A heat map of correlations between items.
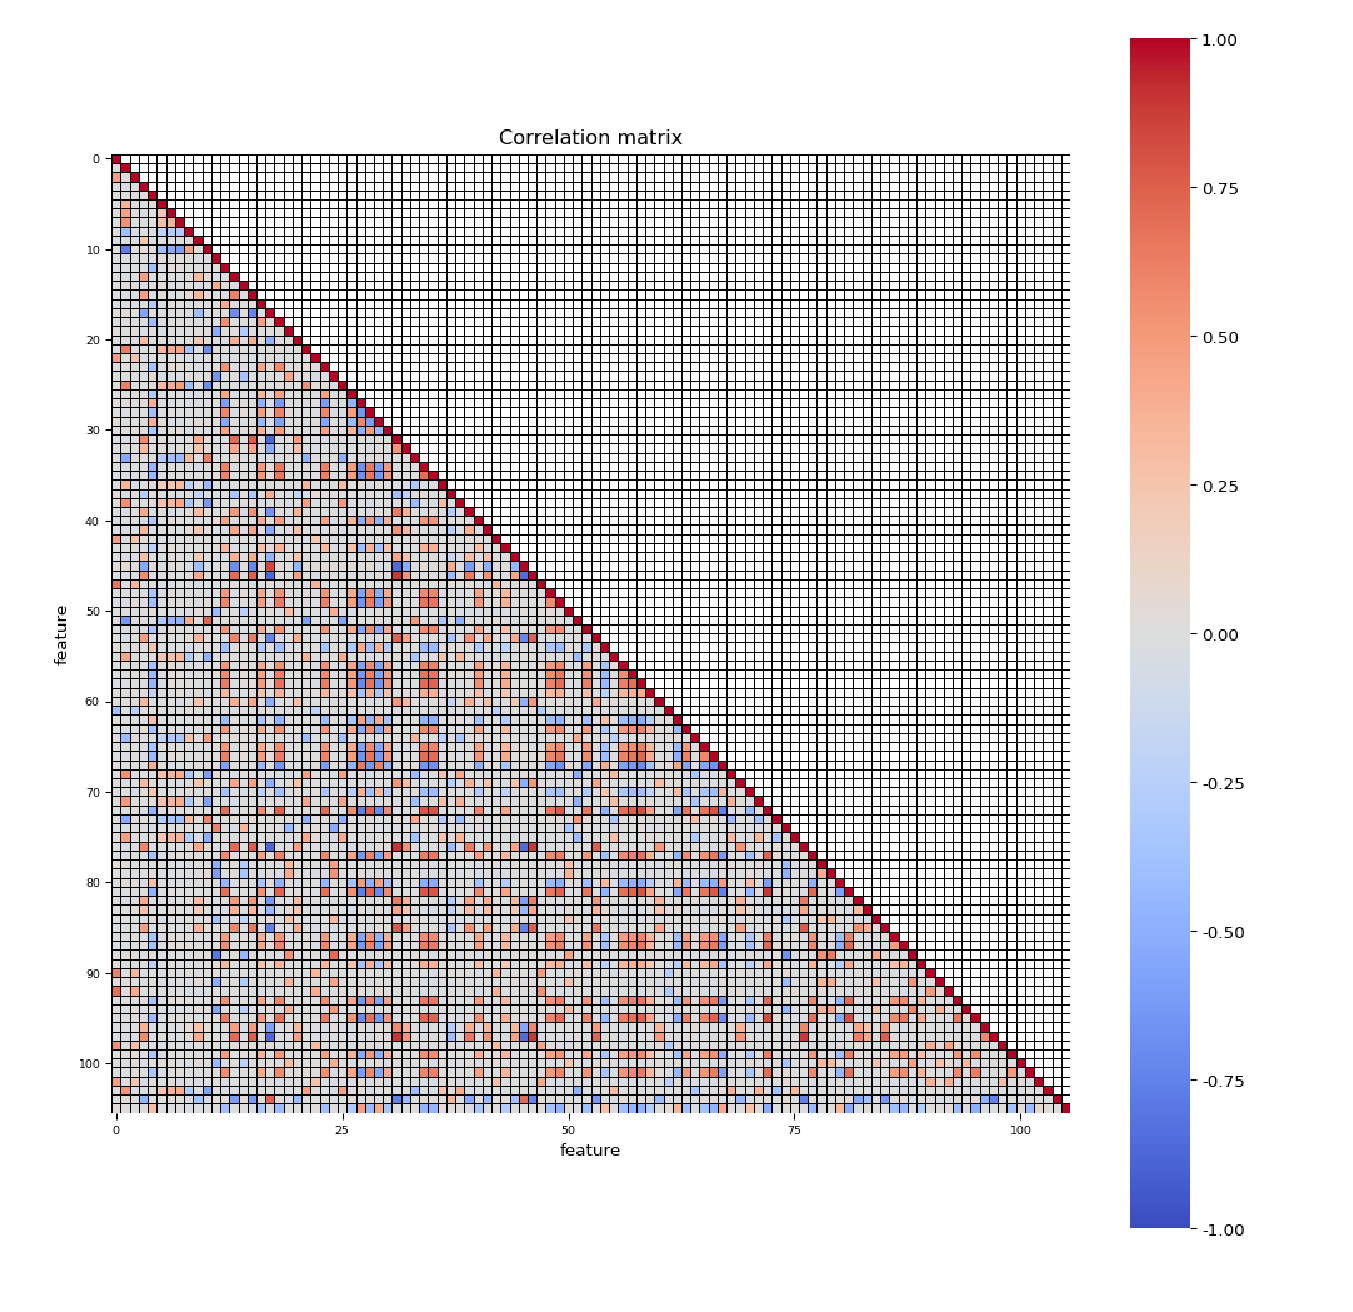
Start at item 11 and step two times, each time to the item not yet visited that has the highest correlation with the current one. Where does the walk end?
14
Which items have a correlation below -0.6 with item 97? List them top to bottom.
17, 45, 104
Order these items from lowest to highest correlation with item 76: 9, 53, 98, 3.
98, 9, 3, 53
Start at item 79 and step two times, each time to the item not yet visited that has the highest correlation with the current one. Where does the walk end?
24
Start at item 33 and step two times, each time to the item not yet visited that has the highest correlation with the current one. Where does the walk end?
51
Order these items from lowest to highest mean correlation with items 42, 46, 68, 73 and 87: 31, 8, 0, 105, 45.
45, 105, 8, 0, 31
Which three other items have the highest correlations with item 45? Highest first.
17, 104, 37
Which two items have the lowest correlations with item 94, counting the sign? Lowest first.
11, 74
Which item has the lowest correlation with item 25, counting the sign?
10
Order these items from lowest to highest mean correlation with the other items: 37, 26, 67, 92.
67, 37, 92, 26
